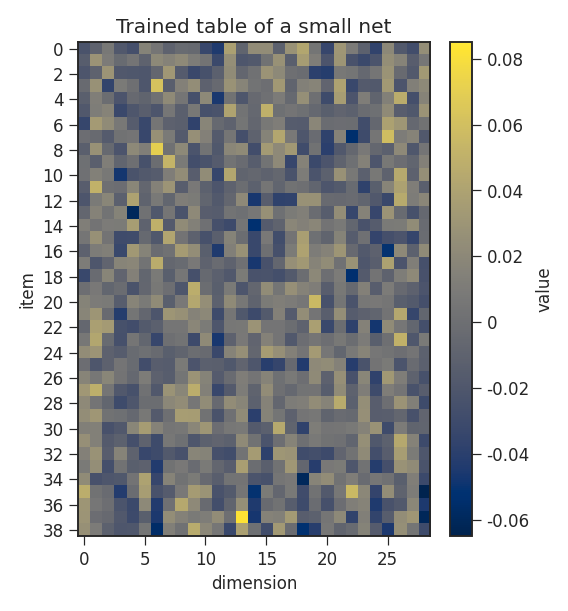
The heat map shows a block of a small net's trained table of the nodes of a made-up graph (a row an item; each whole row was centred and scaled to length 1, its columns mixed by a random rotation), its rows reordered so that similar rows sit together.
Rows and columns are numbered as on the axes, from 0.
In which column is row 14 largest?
6
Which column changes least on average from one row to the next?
0
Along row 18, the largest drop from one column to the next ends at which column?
22
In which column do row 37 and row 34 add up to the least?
28
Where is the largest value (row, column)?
37, 13
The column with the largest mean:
1
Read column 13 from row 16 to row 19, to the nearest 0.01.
0.03 0 0.01 -0.02
